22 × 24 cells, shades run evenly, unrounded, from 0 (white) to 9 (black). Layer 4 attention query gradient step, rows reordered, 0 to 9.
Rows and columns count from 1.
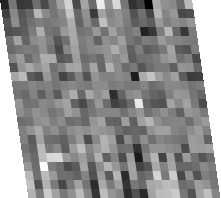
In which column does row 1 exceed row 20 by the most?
19
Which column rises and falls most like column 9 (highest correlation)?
13
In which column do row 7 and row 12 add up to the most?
24
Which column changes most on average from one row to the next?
18
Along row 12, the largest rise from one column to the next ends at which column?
17
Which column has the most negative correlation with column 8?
6
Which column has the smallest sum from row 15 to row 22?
3
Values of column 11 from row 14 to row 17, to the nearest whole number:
3 4 3 3
